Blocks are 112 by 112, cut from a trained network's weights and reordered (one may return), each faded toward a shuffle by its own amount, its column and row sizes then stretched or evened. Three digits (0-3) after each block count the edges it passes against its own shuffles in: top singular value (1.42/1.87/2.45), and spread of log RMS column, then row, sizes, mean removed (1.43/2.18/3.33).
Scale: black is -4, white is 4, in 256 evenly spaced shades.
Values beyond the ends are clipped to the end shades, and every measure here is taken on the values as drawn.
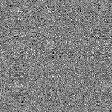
2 0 1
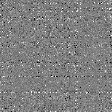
1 2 2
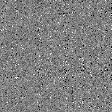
0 2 1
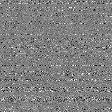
0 0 3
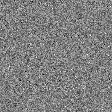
0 0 1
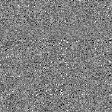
1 1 2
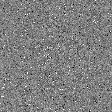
0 1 0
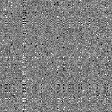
3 2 1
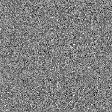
1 1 1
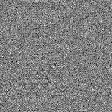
2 0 0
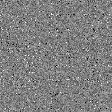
0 1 1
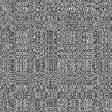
3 1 1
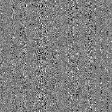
1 3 0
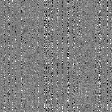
2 3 0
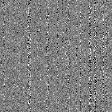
0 3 0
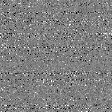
2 1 2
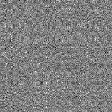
2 1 0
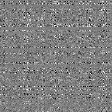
1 2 3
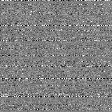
2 0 3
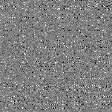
0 1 2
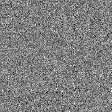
0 1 1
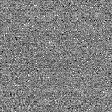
2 0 0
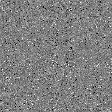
0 1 1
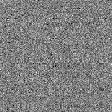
2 0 1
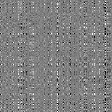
3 3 2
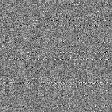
2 0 2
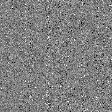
0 2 0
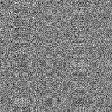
3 1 0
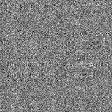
2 0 1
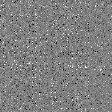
0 2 1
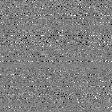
0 0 3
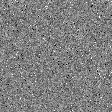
0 0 0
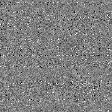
0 1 2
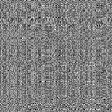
3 0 2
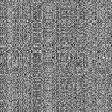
3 0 1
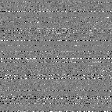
2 0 3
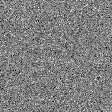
1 0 0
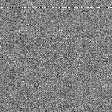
2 0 2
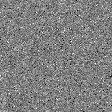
1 0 0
